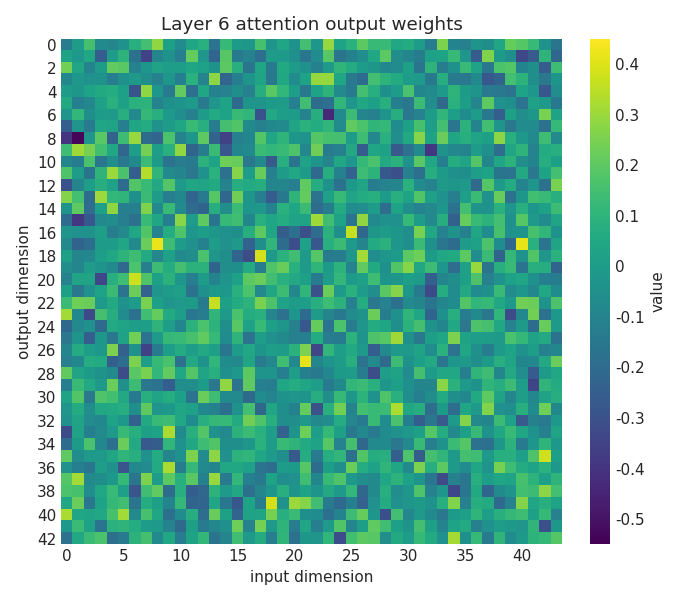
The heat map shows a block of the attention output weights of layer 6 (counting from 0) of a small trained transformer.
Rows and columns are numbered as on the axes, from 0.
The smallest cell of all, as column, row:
1, 8
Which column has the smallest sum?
32
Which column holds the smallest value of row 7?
0
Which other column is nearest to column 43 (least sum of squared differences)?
3
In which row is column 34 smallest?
38
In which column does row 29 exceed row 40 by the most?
33
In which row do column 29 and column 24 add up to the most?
31
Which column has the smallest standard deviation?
30
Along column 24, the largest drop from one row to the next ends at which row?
42
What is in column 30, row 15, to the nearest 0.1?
0.1
